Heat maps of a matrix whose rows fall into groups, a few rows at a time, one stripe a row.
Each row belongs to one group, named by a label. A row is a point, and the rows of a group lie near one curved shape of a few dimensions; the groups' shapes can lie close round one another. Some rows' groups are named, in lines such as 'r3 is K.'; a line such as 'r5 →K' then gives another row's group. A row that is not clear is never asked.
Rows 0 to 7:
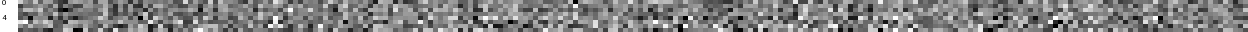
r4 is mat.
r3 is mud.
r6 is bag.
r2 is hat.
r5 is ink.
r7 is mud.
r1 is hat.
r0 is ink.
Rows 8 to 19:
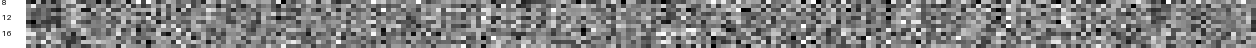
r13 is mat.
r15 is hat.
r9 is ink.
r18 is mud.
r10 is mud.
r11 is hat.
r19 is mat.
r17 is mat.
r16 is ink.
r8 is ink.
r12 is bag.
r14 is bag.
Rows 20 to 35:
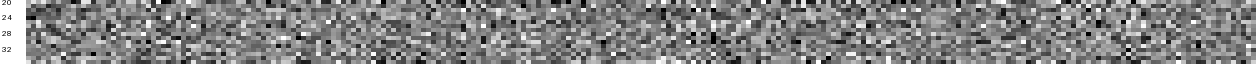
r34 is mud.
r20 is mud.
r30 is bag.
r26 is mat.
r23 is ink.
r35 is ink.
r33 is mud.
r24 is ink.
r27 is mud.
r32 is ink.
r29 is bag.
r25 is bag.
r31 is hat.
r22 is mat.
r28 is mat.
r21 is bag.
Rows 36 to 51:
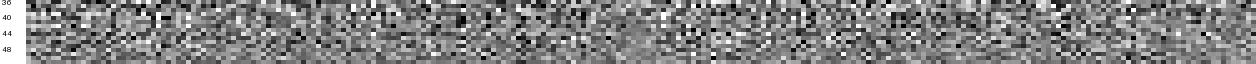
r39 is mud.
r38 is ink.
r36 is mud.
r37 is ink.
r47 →mud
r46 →mud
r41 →bag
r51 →ink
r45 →ink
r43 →mat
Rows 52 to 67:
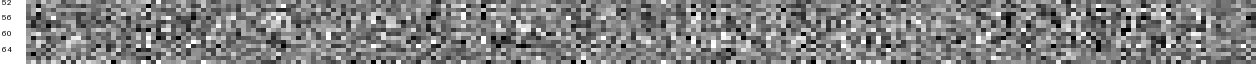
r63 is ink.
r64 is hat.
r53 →mat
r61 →bag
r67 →mud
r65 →ink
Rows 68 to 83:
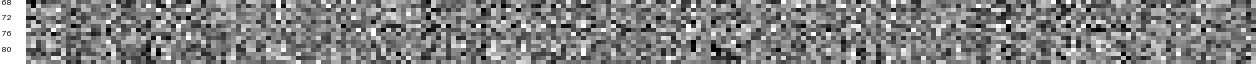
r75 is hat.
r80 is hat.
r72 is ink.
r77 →mud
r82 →bag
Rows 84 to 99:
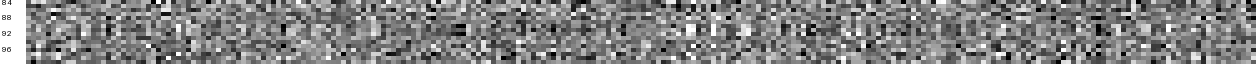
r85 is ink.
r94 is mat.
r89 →ink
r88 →hat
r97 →bag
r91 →bag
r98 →bag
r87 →mud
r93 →hat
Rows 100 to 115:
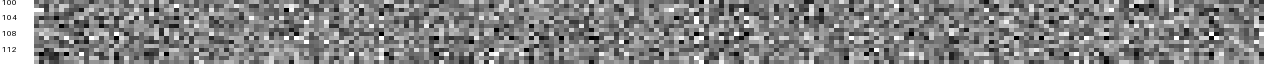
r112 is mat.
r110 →mud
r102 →ink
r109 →bag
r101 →bag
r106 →mud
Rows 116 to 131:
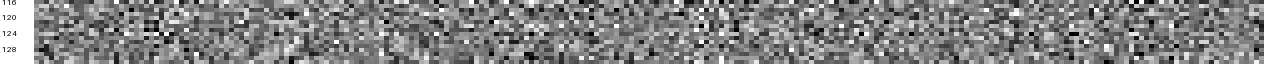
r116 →ink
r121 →hat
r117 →bag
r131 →bag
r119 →bag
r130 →ink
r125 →ink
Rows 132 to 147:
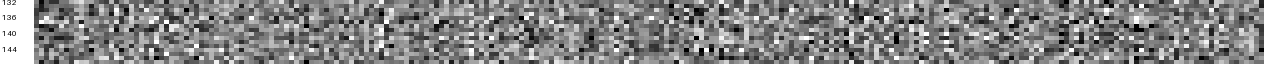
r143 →mat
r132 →mat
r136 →mat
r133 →ink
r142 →ink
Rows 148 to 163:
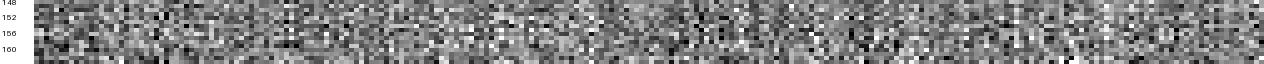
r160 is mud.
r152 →hat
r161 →ink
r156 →mud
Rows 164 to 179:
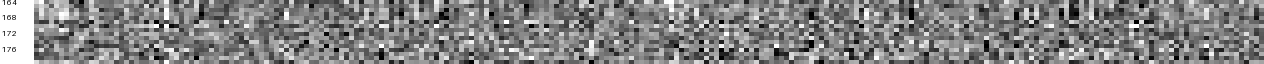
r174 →mat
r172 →mud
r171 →mud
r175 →mud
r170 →mud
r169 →ink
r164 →ink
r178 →ink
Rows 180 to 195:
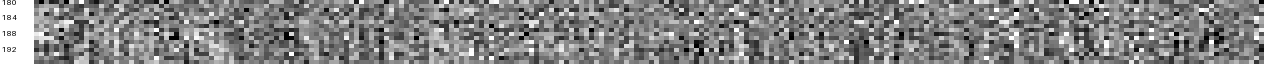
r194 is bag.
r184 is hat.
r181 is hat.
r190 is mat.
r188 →ink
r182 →bag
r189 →hat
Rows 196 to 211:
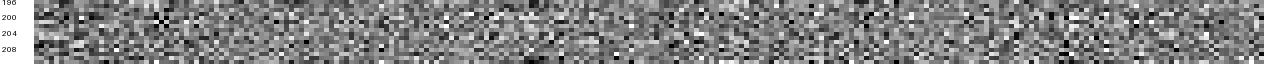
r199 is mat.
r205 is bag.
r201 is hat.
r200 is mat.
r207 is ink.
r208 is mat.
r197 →mud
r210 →mat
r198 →bag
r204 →hat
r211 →ink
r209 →mat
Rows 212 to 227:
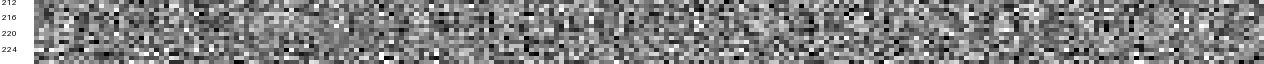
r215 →mat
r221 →ink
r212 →ink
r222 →mud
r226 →hat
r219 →bag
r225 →mud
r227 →mat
